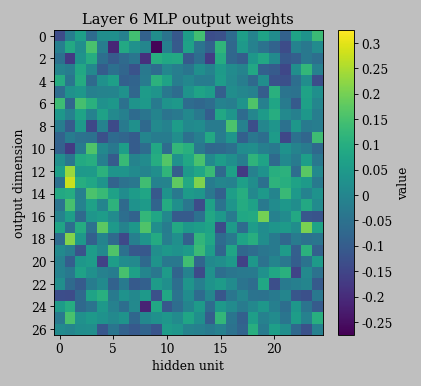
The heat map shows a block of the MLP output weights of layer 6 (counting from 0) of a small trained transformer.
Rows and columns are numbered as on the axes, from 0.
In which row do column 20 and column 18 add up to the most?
6
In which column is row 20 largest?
12
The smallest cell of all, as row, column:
1, 9
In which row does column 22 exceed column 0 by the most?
0
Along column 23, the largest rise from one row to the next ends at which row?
17
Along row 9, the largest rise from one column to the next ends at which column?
24
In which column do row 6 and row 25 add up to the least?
14
